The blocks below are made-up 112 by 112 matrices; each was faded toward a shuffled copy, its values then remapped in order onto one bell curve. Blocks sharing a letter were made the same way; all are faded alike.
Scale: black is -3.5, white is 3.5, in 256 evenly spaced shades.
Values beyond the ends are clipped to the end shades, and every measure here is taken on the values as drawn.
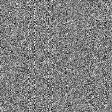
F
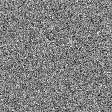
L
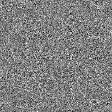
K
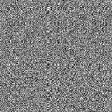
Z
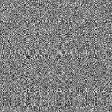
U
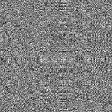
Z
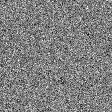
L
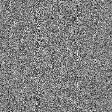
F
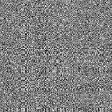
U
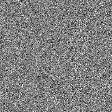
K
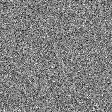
L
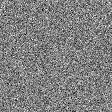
L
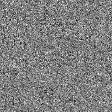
K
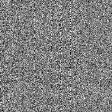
F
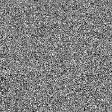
K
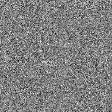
K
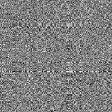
U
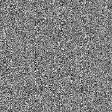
F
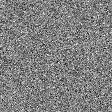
L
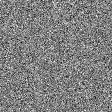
L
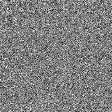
K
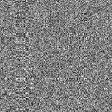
Z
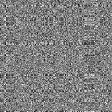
U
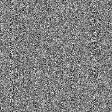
F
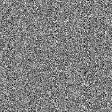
F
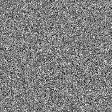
K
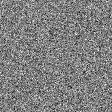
L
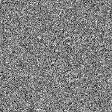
K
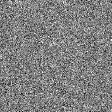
K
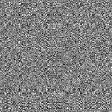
U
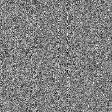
F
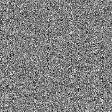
F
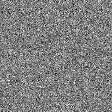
K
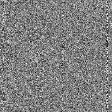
F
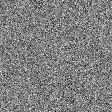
L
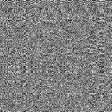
U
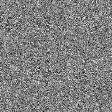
K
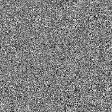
K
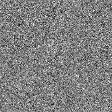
K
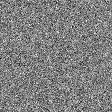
L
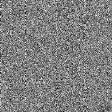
F
